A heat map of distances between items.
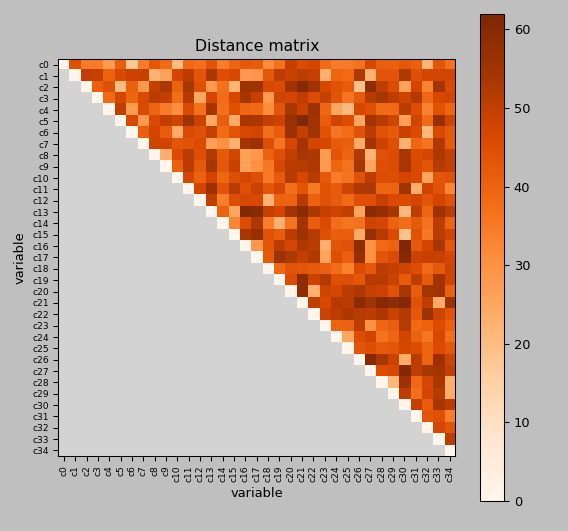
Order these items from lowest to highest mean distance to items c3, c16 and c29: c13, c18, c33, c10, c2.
c18, c10, c2, c33, c13
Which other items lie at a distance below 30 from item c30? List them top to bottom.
c2, c5, c7, c13, c15, c26
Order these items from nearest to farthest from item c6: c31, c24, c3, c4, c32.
c32, c4, c24, c3, c31
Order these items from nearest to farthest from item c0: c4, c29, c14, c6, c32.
c6, c32, c4, c14, c29
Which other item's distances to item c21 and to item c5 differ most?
c2
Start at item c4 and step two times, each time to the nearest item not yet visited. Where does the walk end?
c24
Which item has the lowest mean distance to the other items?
c0
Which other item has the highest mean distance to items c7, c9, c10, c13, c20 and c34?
c21
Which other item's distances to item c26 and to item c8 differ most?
c27
